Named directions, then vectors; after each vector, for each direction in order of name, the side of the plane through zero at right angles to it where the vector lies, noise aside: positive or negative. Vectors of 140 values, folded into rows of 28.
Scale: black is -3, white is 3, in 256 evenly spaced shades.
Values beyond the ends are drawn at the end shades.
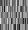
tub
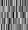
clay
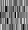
negative, negative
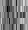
positive, negative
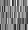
negative, positive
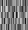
positive, positive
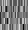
negative, negative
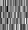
negative, negative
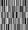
positive, positive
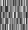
negative, negative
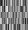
positive, positive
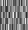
negative, negative
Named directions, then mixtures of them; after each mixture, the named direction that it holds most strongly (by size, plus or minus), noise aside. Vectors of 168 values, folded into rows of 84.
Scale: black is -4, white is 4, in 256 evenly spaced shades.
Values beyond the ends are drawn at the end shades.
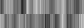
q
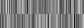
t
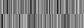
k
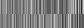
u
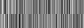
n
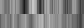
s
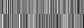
k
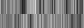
s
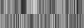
q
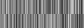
u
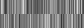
q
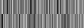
k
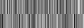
t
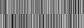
u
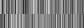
n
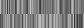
t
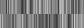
t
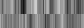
q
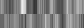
q
